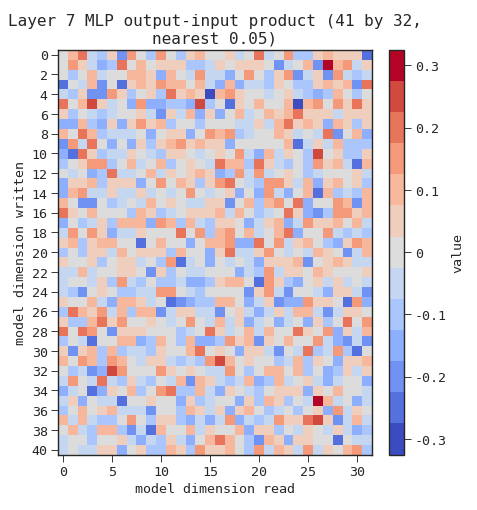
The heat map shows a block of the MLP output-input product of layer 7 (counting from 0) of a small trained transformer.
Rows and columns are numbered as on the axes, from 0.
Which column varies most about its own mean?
3
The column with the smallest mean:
9
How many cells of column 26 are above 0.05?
8
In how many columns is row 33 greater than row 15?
11
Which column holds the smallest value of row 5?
24
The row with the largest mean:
28
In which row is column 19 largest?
2
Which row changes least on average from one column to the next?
22
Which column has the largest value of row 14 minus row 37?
13
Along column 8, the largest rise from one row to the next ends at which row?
20
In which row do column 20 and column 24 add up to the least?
23
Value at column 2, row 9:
-0.05
